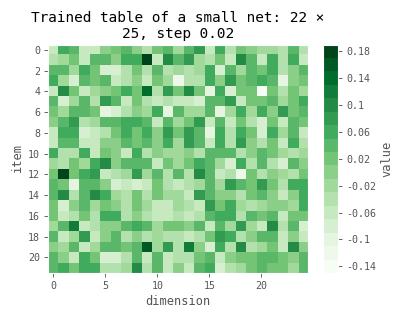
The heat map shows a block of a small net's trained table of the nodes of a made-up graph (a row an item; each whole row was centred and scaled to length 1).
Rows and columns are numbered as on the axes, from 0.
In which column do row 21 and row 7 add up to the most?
8
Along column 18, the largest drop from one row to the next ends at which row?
12
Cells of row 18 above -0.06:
20
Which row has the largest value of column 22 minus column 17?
6
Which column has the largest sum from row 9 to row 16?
15
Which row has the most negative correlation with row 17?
13
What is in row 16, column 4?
-0.04
